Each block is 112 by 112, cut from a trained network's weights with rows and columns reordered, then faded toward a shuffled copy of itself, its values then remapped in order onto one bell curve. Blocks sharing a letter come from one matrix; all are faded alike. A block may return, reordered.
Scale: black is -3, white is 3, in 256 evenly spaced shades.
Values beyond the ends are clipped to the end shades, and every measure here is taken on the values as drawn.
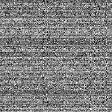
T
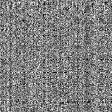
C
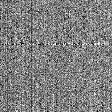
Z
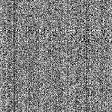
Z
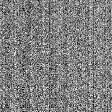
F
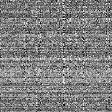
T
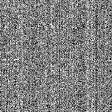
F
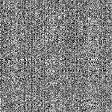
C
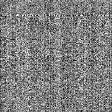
C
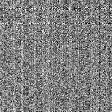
F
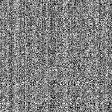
C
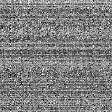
T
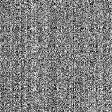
F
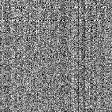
Z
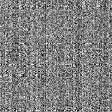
C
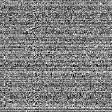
T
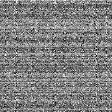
T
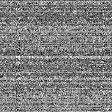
T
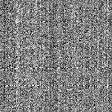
F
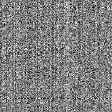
F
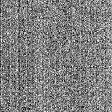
F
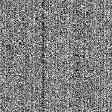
Z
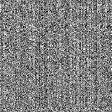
F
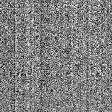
Z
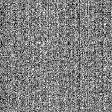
F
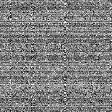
T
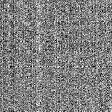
F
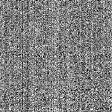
Z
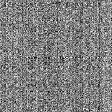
C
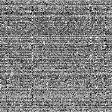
T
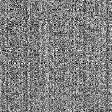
C
